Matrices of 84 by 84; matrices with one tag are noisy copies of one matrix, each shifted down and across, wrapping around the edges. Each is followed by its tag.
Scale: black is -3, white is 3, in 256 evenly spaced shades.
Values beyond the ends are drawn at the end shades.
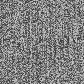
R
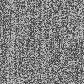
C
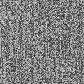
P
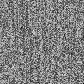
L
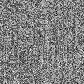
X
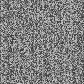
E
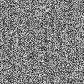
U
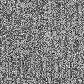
P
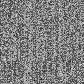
C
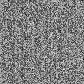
E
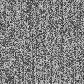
L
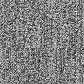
C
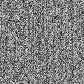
L
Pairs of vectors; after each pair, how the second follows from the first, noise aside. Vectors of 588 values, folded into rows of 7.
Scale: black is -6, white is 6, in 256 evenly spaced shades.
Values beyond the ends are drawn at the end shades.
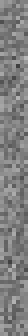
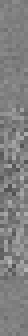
negated, partly zeroed.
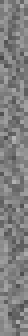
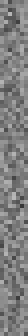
reversed.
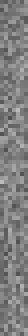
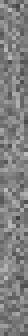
reversed.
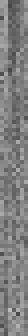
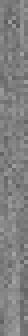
reversed, negated, shrunk.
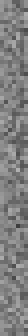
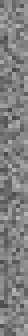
reversed.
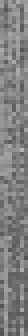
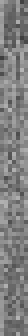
wrapped around.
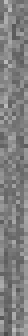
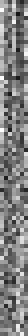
reversed, scaled up.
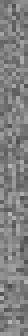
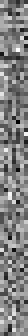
reversed, negated, scaled up.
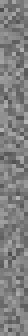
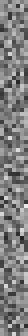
reversed, scaled up.
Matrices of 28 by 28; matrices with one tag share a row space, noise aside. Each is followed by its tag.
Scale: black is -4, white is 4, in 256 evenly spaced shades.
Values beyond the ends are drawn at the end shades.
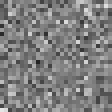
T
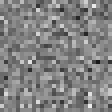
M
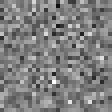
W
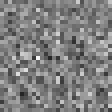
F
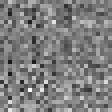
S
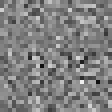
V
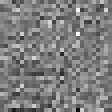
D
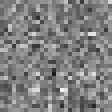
V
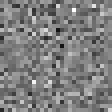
W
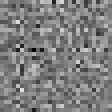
D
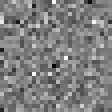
W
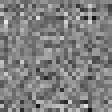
M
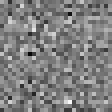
S
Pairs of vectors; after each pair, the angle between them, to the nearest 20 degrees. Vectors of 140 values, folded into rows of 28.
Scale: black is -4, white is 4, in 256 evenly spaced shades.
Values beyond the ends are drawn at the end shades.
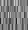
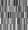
160 degrees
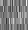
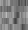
80 degrees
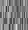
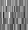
60 degrees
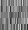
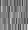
160 degrees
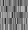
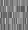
160 degrees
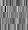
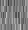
80 degrees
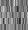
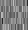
100 degrees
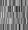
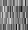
40 degrees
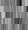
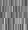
120 degrees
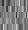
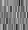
140 degrees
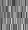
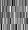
40 degrees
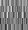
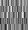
20 degrees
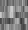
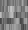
20 degrees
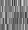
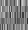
60 degrees
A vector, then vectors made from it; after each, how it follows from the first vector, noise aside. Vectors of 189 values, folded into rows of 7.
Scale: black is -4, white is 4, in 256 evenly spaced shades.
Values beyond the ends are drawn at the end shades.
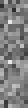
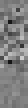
negated, partly zeroed.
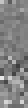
wrapped around, partly zeroed.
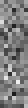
wrapped around, negated.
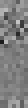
wrapped around, partly zeroed.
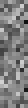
wrapped around, negated.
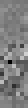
negated, partly zeroed.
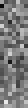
sign-scrambled.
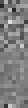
partly zeroed.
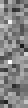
sign-scrambled.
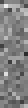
wrapped around, partly zeroed.
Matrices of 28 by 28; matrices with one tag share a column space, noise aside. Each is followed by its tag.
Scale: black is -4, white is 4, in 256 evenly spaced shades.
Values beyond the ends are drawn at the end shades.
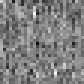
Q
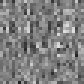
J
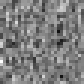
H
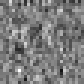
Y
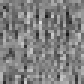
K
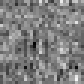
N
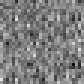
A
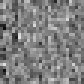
A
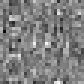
J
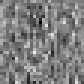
K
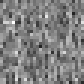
K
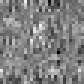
Y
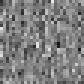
J
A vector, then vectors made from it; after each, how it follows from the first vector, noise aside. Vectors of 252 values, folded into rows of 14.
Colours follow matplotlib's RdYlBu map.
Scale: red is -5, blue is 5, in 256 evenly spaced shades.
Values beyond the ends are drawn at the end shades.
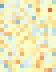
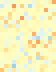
wrapped around, negated, partly zeroed.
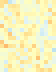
wrapped around, negated, shrunk.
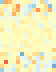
reversed, partly zeroed.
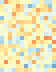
reversed.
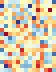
scaled up.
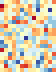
negated, scaled up.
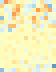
reversed, partly zeroed.
